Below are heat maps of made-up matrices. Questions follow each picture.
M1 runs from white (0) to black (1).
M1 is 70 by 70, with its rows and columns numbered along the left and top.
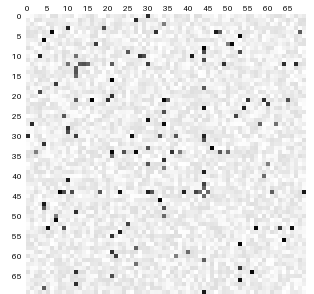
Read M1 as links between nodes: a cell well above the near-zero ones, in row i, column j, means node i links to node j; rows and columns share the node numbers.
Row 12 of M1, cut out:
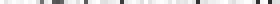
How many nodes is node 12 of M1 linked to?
9
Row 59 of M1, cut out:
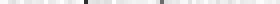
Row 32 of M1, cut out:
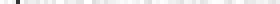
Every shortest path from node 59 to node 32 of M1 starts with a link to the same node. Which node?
node 21
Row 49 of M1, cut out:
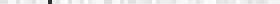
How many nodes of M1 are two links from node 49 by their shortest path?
8
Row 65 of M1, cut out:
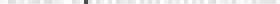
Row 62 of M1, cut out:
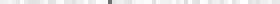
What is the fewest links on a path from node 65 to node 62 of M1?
4
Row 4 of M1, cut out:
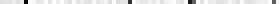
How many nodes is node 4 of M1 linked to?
5
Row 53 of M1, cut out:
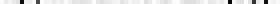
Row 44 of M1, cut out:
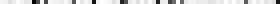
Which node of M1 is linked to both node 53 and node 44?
node 9
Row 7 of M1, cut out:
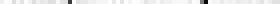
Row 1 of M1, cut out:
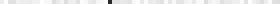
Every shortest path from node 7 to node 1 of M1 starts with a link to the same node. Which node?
node 50
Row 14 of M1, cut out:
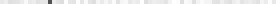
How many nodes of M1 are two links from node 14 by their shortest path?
8
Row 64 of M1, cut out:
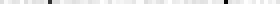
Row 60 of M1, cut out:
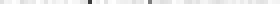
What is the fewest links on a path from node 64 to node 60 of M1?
4
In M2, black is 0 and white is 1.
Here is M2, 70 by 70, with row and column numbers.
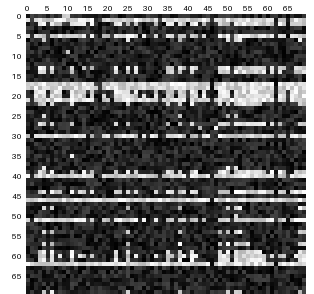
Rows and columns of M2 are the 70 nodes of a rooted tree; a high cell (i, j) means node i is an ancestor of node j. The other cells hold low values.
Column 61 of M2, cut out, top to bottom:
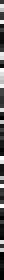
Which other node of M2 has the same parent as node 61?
63
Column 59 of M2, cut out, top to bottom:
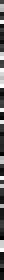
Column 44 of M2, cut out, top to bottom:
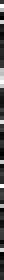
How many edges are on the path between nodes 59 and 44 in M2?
7
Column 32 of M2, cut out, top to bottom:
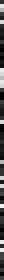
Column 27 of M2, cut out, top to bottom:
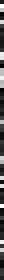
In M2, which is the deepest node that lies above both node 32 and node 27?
60
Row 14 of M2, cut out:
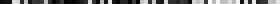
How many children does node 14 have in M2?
3
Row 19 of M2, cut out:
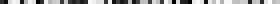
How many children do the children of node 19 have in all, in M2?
2
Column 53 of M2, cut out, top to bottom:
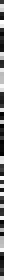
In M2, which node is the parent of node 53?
6
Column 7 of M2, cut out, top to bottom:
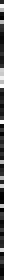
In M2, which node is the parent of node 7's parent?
2
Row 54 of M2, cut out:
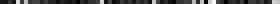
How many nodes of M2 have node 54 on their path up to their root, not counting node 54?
10
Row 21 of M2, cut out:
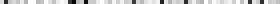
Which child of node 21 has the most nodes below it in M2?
30
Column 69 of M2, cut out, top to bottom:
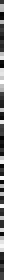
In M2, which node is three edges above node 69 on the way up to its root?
57
